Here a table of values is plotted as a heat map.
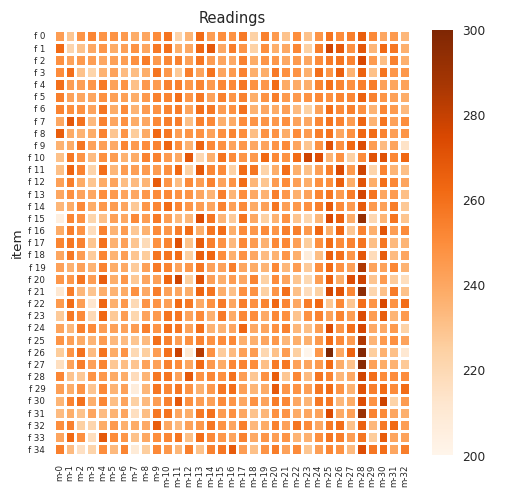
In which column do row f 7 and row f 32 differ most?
m-2
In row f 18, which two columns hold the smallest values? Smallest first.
m-23, m-29
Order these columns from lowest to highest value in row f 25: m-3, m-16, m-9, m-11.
m-3, m-11, m-16, m-9
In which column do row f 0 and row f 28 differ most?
m-12
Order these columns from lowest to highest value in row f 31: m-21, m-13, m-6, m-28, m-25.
m-6, m-21, m-13, m-25, m-28
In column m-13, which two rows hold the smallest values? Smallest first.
f 10, f 34
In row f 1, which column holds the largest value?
m-25
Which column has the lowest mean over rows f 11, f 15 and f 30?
m-0
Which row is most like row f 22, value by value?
f 16
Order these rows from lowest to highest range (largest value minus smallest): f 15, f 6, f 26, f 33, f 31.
f 6, f 33, f 31, f 15, f 26
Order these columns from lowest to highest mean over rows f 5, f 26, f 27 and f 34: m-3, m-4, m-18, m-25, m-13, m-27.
m-3, m-18, m-27, m-4, m-13, m-25
